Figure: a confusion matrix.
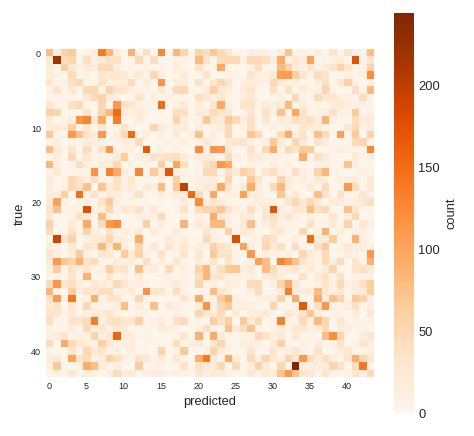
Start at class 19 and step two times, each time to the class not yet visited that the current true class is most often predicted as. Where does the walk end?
15
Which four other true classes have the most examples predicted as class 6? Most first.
36, 16, 33, 42
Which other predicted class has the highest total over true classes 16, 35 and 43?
8
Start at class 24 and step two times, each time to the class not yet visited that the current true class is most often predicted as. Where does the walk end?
27
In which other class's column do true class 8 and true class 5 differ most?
9
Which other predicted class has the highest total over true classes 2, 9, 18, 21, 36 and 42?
5
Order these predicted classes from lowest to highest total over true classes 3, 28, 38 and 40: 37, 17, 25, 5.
25, 17, 5, 37
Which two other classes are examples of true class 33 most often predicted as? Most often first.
3, 1
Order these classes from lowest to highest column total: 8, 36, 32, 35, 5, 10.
10, 35, 36, 32, 8, 5
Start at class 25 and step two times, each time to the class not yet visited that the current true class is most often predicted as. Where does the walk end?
41
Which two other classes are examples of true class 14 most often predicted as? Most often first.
34, 10
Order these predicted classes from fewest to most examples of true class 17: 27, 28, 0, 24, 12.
12, 0, 28, 24, 27
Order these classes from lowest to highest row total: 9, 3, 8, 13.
3, 8, 9, 13
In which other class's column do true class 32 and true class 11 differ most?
13
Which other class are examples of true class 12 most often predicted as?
30
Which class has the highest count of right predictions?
1
